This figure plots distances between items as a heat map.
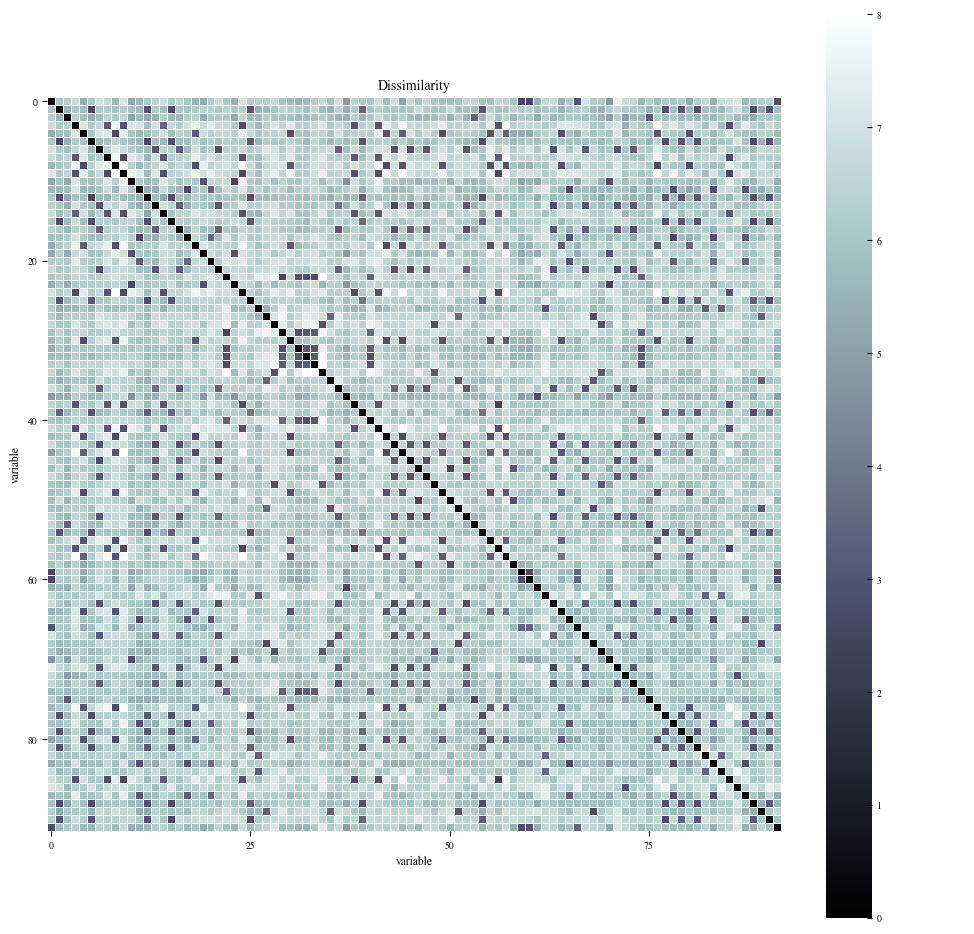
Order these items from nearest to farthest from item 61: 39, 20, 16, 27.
39, 16, 27, 20
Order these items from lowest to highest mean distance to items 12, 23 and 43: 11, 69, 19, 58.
19, 69, 11, 58
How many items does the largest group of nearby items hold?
13
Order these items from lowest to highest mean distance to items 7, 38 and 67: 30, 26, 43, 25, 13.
43, 13, 26, 25, 30
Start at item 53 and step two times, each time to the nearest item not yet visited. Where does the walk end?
2
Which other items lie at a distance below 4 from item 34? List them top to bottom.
28, 48, 69
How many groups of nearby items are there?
15
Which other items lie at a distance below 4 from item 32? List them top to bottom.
22, 29, 31, 33, 40, 74
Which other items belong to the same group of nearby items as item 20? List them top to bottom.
11, 17, 65, 78, 83, 87
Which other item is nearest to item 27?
68
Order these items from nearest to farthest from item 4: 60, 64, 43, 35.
64, 60, 35, 43
